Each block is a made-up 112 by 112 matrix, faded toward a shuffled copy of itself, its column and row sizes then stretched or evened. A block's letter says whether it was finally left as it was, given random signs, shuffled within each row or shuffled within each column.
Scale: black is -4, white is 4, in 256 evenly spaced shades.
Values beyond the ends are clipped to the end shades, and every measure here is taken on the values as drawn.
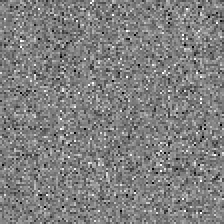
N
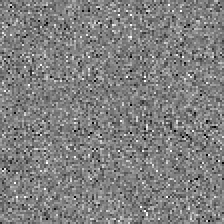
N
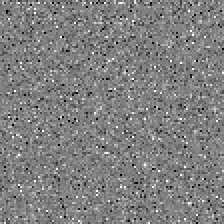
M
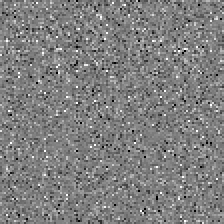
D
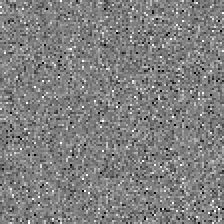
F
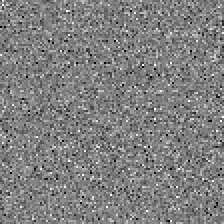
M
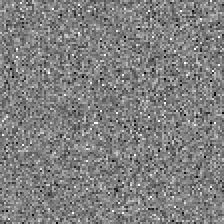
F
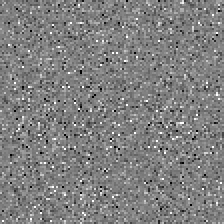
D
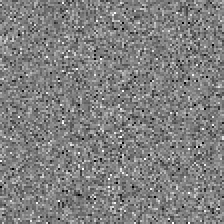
F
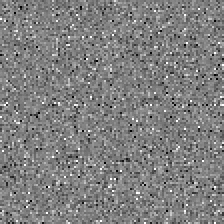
D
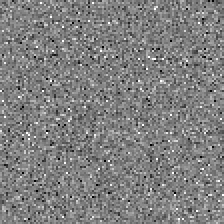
M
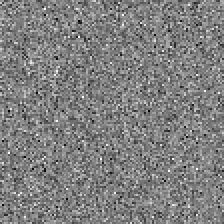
F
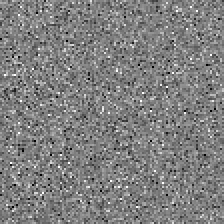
F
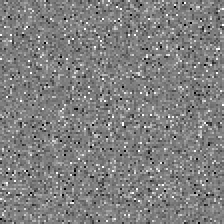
M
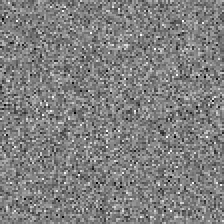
M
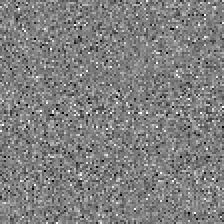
N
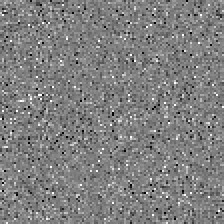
N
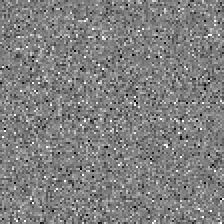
M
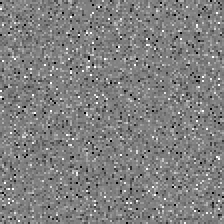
F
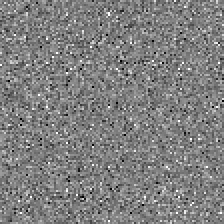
N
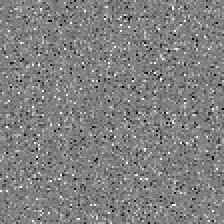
D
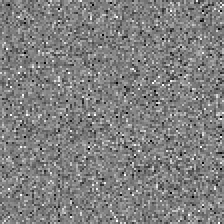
F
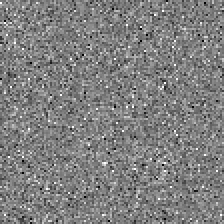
F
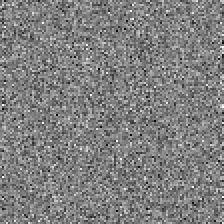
F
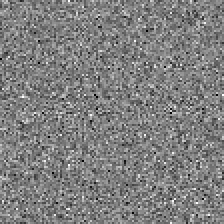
N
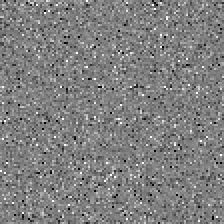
M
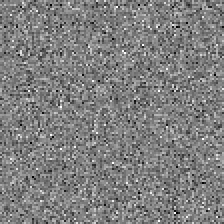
D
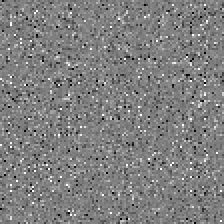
D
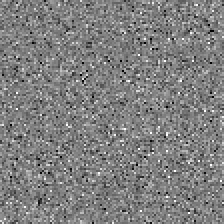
N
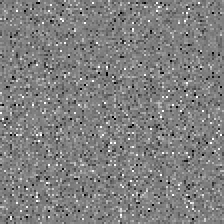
D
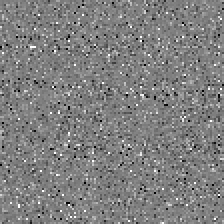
D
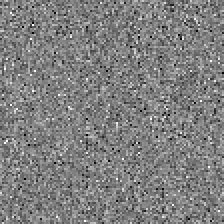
F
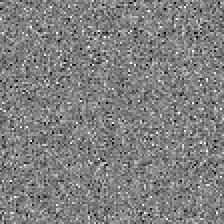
D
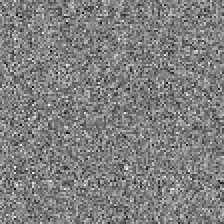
N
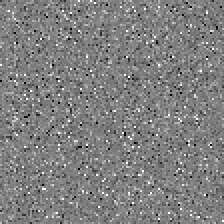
F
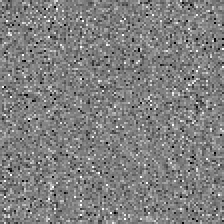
F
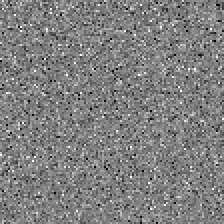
M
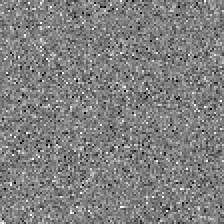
M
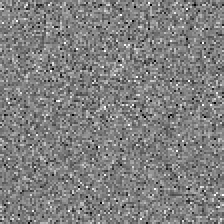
M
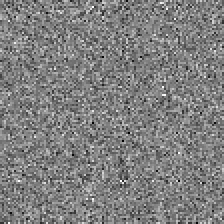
N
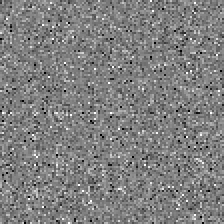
D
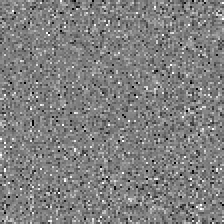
N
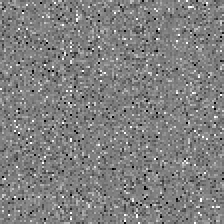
F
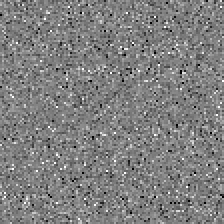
M
